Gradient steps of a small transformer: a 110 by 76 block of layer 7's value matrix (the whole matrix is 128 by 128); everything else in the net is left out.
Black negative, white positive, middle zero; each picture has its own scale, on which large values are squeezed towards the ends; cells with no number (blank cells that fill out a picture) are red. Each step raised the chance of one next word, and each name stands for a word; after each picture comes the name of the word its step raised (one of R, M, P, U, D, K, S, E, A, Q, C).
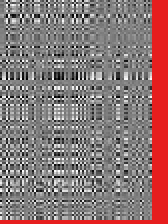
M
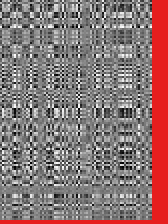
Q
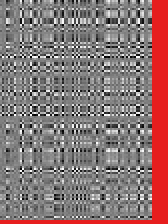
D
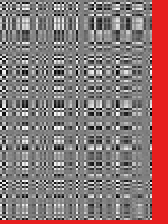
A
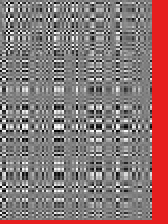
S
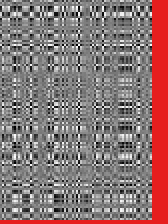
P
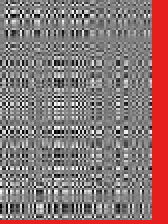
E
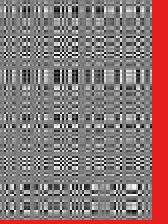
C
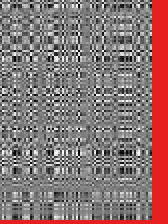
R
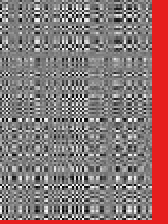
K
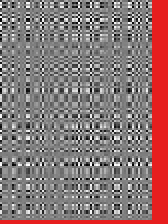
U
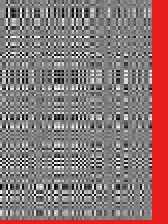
C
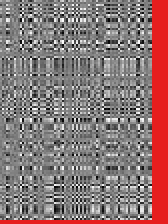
K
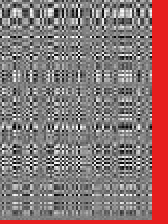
C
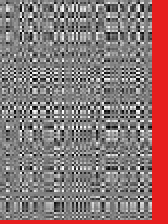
S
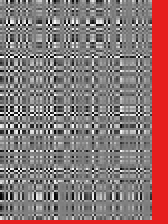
D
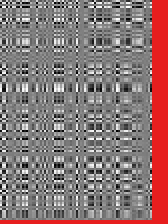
U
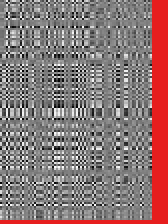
Q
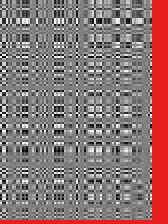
D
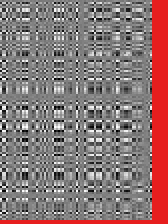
S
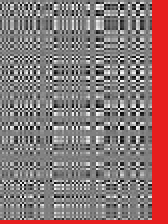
A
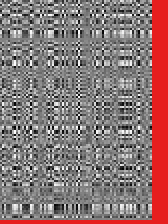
E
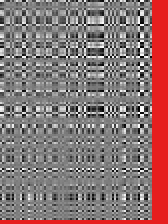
D
